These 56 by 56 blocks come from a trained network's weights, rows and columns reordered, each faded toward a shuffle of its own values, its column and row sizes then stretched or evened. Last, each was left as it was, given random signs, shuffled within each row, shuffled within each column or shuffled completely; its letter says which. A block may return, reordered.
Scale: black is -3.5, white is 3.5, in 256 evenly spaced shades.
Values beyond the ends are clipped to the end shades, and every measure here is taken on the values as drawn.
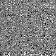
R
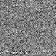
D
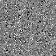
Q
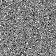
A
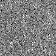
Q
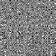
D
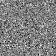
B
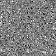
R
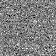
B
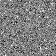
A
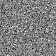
B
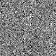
R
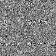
R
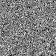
A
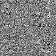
R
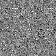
B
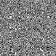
D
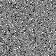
A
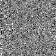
D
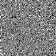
R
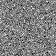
A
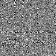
R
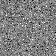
A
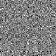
D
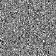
Q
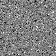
A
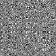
D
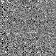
R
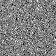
A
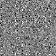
R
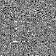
R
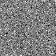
Q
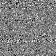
B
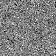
A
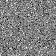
A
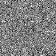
R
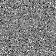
B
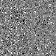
R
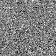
B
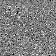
B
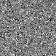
B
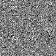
R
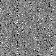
Q
